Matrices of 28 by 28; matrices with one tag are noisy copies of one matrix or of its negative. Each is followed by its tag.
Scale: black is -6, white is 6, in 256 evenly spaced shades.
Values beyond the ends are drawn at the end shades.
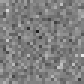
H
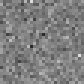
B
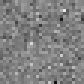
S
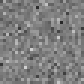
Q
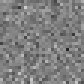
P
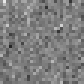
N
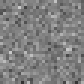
P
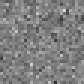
S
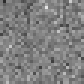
N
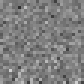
P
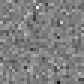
Q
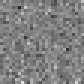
P
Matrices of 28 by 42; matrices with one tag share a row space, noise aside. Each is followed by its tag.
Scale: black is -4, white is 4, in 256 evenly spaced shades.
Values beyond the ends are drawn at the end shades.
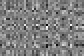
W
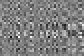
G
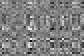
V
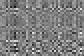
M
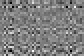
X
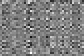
V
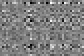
V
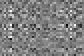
X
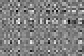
G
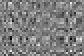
X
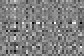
M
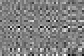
G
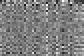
W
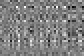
G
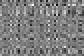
G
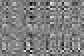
V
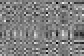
W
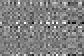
G
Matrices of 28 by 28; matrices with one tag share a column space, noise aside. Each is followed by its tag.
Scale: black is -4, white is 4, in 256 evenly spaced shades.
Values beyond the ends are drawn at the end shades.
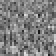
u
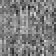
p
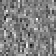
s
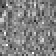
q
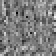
q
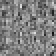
q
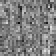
p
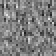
q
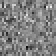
q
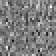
q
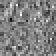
q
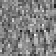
s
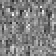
p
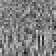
u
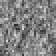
s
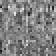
p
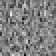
q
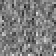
q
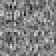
q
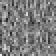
q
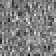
q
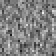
s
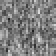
s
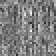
p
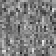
p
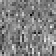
u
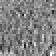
u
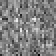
s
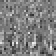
u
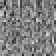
q
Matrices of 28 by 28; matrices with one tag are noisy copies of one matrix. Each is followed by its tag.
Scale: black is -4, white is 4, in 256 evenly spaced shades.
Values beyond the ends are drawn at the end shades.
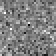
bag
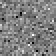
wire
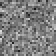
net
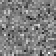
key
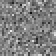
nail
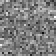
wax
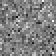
wire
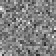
bag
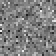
wire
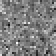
bag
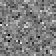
wire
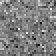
wax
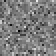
key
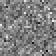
wire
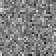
bag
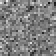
wax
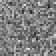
nail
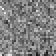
bag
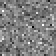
net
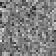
net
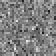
key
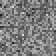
net
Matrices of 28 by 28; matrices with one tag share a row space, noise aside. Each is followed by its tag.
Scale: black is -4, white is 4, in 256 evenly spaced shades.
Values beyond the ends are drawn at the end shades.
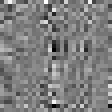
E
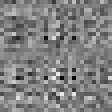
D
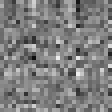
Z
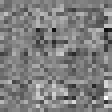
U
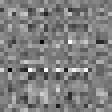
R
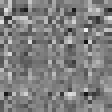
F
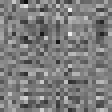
R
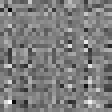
F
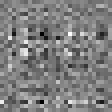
R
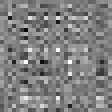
R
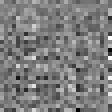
Z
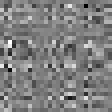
F
